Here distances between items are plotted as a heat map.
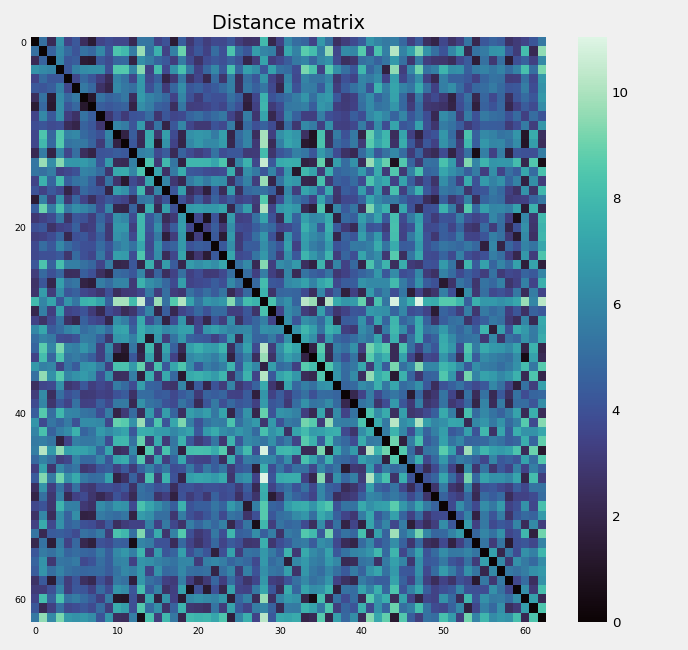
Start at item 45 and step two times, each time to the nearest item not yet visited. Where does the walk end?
3
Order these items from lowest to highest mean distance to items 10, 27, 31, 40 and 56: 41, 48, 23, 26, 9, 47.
48, 47, 9, 26, 23, 41
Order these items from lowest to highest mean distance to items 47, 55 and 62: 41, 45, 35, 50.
45, 50, 35, 41
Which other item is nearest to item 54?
12
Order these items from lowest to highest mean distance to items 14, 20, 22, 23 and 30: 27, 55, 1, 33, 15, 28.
55, 1, 27, 28, 15, 33
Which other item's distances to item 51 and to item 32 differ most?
14
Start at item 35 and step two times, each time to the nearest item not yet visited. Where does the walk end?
41
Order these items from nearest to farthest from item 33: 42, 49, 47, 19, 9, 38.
47, 49, 38, 9, 19, 42
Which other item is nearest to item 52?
27
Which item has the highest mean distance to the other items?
28
